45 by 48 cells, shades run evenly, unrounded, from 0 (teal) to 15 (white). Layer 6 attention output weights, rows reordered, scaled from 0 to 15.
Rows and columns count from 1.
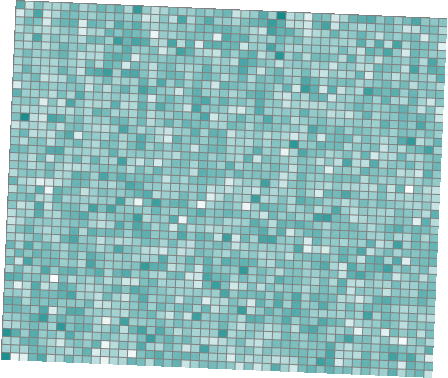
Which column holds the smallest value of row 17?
32
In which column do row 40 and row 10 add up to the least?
34
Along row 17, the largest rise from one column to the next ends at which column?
8
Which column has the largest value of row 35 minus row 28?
15
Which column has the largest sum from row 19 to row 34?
45
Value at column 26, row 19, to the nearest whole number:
10
